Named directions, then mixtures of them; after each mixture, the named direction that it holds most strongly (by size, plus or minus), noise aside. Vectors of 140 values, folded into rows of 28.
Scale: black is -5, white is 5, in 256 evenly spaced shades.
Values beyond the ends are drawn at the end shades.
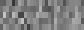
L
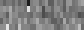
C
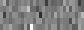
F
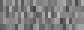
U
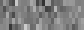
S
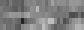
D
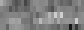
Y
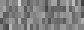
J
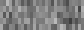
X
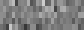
S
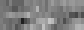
D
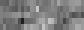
D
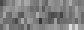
Y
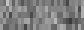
X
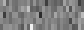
F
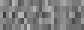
L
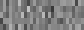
U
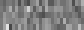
C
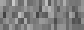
L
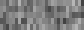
J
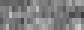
D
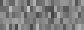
U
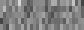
J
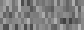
X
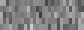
F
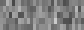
X
